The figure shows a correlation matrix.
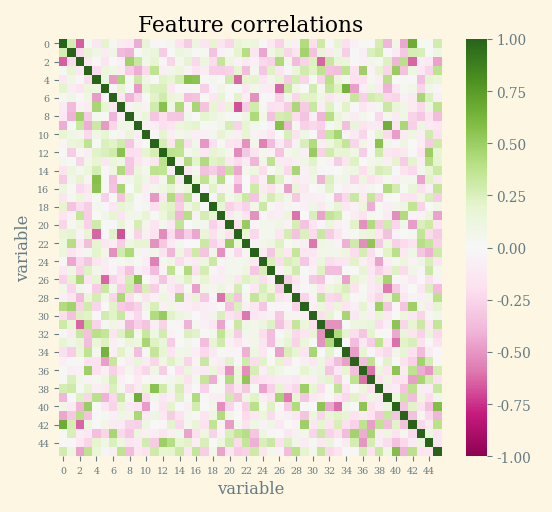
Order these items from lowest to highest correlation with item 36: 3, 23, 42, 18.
18, 23, 42, 3
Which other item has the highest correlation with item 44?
12
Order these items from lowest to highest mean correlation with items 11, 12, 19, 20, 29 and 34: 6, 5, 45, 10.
45, 10, 6, 5
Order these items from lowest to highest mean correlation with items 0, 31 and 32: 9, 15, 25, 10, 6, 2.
2, 9, 15, 25, 6, 10
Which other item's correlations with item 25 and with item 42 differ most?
0
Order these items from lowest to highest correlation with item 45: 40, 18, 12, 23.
18, 12, 23, 40
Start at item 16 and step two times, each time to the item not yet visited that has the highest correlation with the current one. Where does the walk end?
15
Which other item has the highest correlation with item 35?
43
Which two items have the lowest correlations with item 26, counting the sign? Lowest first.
5, 34
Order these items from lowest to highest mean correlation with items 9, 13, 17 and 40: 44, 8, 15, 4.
8, 44, 4, 15
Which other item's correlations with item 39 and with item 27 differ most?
9
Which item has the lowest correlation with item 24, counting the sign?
11
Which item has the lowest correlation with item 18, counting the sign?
37
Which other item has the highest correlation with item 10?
33
